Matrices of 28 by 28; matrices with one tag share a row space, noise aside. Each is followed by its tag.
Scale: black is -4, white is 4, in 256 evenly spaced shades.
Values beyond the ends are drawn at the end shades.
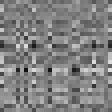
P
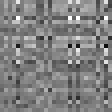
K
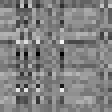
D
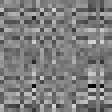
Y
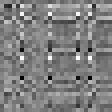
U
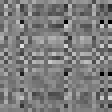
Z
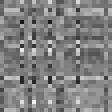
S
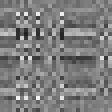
D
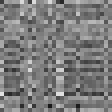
S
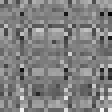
Z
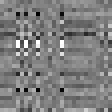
D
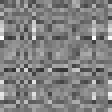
P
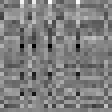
S
